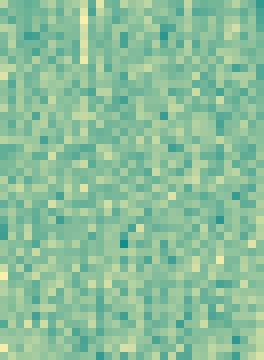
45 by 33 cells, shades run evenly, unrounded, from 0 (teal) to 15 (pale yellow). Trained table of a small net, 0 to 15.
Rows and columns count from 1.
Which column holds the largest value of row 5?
11
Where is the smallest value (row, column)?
31, 16
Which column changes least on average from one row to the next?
33
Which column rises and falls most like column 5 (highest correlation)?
27
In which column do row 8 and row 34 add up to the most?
25
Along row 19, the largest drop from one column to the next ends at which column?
22
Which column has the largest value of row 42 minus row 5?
21
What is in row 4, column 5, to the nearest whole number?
8
